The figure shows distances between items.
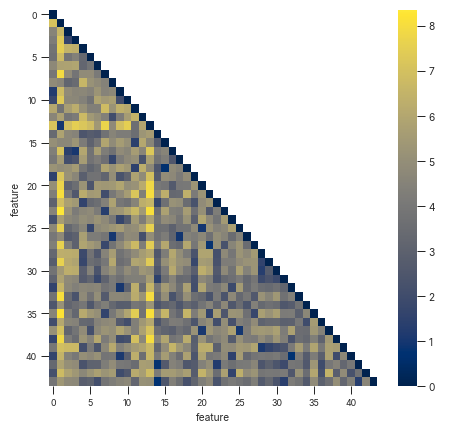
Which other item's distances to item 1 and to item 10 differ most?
13
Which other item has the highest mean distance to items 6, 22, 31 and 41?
1
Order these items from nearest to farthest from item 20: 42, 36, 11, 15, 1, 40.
15, 36, 11, 40, 42, 1
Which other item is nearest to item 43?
14
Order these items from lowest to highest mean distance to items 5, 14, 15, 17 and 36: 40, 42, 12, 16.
16, 40, 42, 12
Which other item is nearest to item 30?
28
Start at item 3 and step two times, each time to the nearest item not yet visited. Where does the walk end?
2
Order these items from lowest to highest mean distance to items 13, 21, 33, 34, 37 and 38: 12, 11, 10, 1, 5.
5, 10, 12, 11, 1
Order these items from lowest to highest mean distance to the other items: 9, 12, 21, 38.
9, 38, 21, 12
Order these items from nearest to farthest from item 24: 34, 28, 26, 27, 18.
34, 26, 28, 27, 18
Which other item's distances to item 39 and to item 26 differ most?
8
